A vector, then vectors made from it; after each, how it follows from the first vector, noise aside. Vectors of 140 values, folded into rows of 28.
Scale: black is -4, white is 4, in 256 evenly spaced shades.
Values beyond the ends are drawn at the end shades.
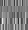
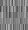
reversed, shrunk.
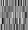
negated.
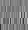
wrapped around, partly zeroed.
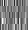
copied.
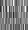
reversed.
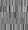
reversed, shrunk.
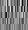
wrapped around, negated.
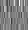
wrapped around, partly zeroed.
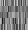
negated.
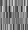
reversed.
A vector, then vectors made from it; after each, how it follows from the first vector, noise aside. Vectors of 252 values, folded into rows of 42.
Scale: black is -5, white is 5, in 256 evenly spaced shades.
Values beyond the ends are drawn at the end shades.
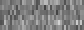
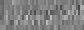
reversed, negated, partly zeroed.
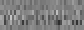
negated, partly zeroed.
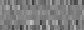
wrapped around, partly zeroed.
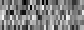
wrapped around, negated, scaled up.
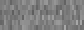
shrunk.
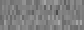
shrunk.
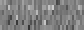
wrapped around, partly zeroed.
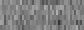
negated, shrunk.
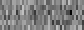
wrapped around, negated.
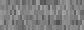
negated, shrunk.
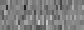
reversed, negated, partly zeroed.
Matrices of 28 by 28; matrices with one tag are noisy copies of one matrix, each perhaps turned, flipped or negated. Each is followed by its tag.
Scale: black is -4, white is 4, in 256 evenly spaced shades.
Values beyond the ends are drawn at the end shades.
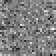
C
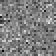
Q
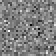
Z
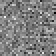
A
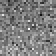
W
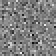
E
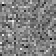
A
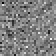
A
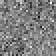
Q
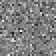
E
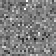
Z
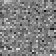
C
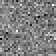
Q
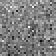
W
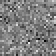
Q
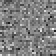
C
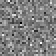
E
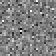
E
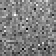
W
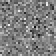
Z
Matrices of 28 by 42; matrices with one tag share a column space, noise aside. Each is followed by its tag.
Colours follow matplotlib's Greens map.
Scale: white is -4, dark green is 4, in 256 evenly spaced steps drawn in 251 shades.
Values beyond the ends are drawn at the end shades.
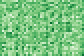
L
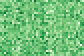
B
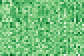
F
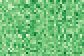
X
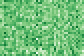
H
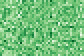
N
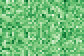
N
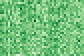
F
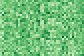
B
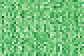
L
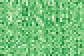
F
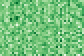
F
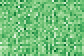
L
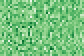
N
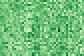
L
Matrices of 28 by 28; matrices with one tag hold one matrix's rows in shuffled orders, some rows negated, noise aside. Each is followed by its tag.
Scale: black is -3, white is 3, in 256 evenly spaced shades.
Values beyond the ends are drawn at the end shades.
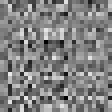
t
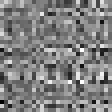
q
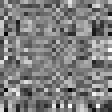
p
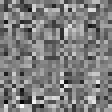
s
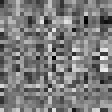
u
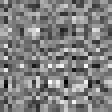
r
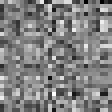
u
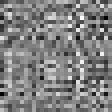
q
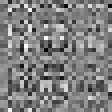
t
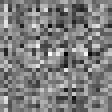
r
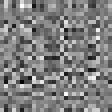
s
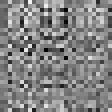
t
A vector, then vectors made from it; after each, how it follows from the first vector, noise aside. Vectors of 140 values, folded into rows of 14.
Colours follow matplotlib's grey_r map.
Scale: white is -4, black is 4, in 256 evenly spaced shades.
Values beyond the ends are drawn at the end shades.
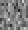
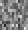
wrapped around, negated.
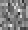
negated.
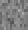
reversed, shrunk.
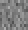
reversed, shrunk.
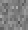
wrapped around, negated, shrunk.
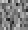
reversed.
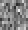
sign-scrambled.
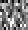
reversed, negated, scaled up.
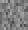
reversed, shrunk.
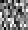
reversed, negated, scaled up.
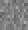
wrapped around, negated, shrunk.
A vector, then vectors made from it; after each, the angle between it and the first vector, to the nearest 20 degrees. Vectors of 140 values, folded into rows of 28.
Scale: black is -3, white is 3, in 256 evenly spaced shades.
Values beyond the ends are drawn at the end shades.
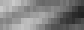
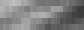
20 degrees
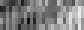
140 degrees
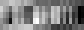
40 degrees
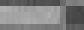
60 degrees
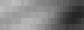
20 degrees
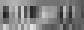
60 degrees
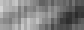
20 degrees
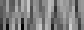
100 degrees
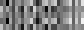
100 degrees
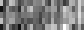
120 degrees
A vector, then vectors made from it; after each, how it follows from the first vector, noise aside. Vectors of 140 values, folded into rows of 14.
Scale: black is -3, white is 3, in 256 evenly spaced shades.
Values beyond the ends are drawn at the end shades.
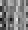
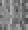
reversed, shrunk.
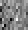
partly zeroed.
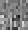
wrapped around, partly zeroed.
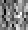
wrapped around, negated.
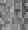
reversed, shrunk.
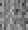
reversed, shrunk.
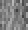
reversed, shrunk.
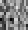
copied.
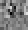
wrapped around, partly zeroed.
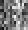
wrapped around, negated.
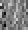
partly zeroed.
